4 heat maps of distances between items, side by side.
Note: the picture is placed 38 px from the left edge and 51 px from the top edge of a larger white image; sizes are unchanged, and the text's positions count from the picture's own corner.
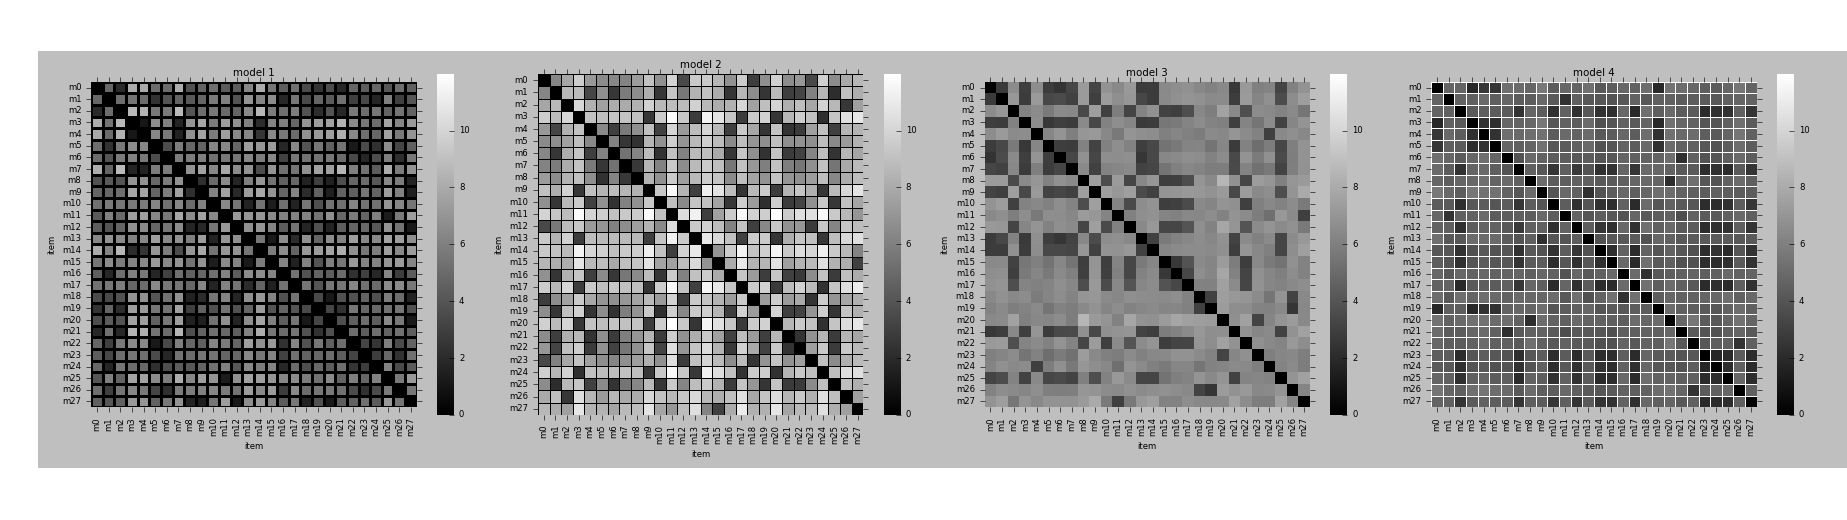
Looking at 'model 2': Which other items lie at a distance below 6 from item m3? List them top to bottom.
m9, m13, m17, m20, m24
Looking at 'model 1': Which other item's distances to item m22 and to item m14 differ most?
m5
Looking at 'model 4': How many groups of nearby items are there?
8
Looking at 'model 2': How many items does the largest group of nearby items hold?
9
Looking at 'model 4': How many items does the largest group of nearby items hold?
11
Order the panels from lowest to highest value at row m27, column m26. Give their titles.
model 4, model 1, model 3, model 2
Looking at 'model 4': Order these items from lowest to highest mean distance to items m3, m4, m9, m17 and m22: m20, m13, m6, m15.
m15, m13, m6, m20
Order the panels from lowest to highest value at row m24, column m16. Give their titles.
model 1, model 4, model 3, model 2
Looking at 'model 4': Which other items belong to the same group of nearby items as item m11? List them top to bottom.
m1
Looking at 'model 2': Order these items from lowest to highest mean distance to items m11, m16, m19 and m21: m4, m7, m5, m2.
m4, m7, m5, m2
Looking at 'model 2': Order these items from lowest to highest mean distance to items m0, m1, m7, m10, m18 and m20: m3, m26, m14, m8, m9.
m8, m9, m3, m26, m14
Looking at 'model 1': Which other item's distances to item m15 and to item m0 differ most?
m13
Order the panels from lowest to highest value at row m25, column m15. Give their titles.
model 4, model 3, model 1, model 2
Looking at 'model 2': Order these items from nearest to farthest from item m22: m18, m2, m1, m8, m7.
m1, m7, m8, m18, m2
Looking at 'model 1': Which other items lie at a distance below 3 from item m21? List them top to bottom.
m0, m2, m19
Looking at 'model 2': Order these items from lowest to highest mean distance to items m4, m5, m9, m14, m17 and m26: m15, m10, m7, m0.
m7, m10, m0, m15
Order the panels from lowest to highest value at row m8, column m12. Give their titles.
model 1, model 3, model 4, model 2
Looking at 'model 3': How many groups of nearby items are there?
6
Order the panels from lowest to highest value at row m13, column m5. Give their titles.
model 3, model 4, model 1, model 2
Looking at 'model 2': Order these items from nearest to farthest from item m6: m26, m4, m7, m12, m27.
m4, m7, m12, m27, m26
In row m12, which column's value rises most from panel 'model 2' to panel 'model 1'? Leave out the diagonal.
m23
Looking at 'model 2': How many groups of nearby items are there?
7
